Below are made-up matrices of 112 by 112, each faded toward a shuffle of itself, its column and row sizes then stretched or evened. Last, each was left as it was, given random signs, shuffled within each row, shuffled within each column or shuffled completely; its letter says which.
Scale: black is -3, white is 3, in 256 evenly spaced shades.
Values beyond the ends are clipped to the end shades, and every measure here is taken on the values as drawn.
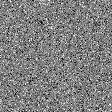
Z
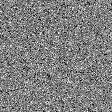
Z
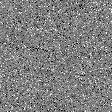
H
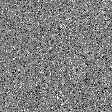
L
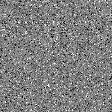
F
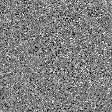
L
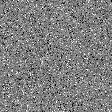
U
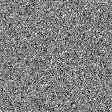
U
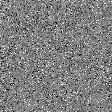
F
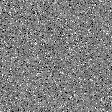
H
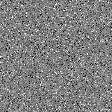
Z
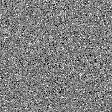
F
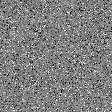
H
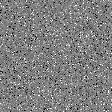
F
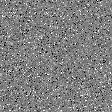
Z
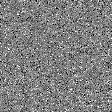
L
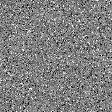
U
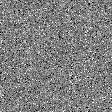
U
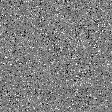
Z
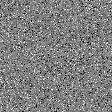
U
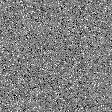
H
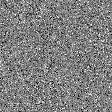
U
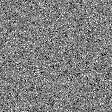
H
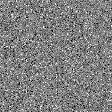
F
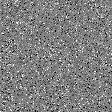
U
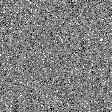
F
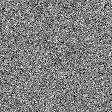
H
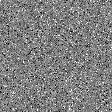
U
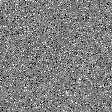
Z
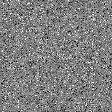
L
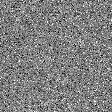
Z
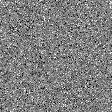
L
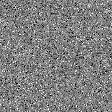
Z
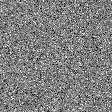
H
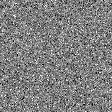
Z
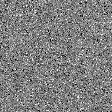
L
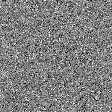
H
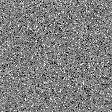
Z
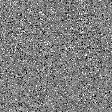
F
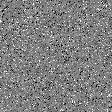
H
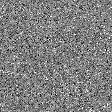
Z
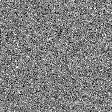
Z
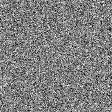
U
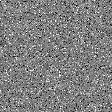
F
